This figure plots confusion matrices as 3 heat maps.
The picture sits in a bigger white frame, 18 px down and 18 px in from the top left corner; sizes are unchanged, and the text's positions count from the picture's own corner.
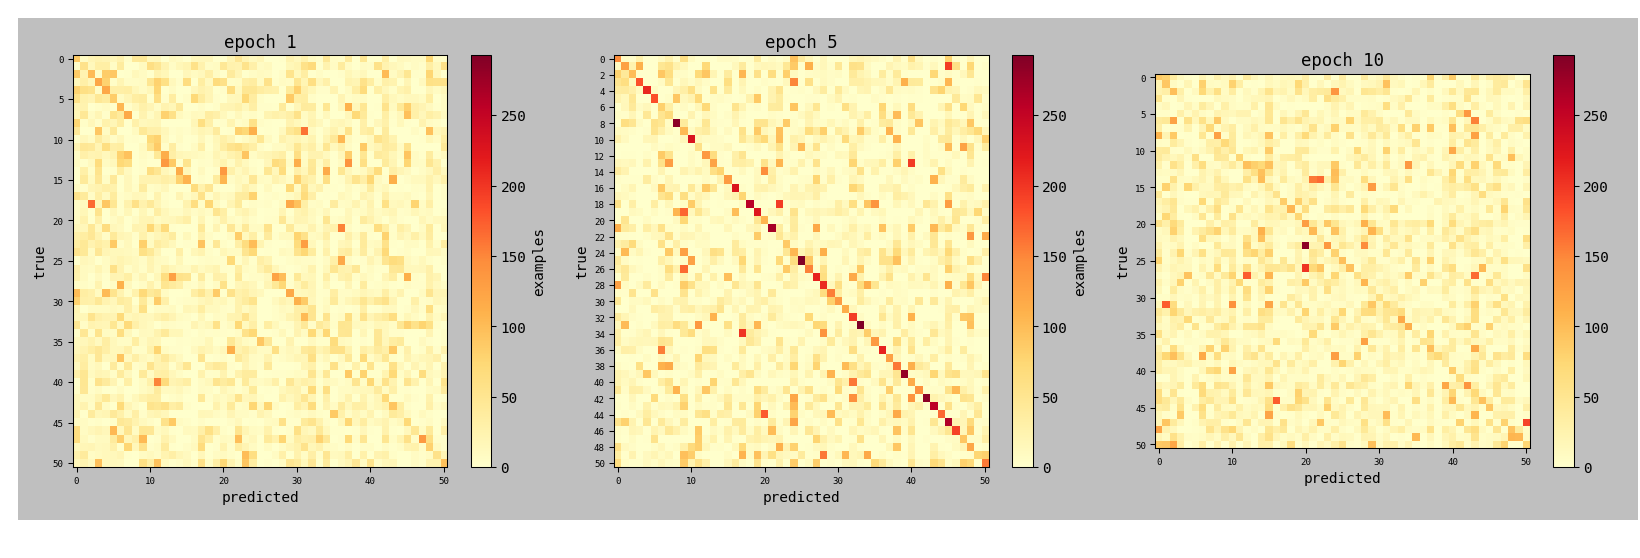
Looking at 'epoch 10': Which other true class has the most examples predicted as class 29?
15
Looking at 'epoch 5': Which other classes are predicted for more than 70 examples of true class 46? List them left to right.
11, 21, 38, 48
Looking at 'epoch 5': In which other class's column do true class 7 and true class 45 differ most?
24
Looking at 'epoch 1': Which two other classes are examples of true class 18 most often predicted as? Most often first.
2, 29
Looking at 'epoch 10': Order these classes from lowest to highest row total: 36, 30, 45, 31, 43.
30, 36, 43, 45, 31
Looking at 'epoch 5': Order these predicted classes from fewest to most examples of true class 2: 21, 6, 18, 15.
18, 15, 21, 6
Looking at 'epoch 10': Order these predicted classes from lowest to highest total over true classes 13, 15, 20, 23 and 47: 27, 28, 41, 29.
27, 41, 29, 28
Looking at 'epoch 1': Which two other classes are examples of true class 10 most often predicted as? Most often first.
36, 11
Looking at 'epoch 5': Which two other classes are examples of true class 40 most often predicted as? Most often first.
32, 13
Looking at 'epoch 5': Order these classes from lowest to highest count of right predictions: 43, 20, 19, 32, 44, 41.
20, 41, 44, 32, 19, 43
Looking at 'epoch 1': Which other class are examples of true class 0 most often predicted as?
48
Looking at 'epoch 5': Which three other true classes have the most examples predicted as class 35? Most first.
18, 50, 28
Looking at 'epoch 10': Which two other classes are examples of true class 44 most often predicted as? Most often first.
16, 40
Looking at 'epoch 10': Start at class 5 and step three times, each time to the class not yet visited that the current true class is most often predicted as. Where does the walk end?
25
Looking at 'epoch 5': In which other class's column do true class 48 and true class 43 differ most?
22
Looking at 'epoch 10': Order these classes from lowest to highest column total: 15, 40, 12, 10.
12, 10, 40, 15
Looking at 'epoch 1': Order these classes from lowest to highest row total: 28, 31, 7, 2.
31, 28, 2, 7
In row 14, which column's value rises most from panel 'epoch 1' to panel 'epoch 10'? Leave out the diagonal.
22
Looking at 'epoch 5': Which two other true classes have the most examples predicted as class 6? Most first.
36, 38
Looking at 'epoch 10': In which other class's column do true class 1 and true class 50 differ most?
2
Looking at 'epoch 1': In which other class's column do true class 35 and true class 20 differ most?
25
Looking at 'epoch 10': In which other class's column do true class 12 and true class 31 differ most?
1
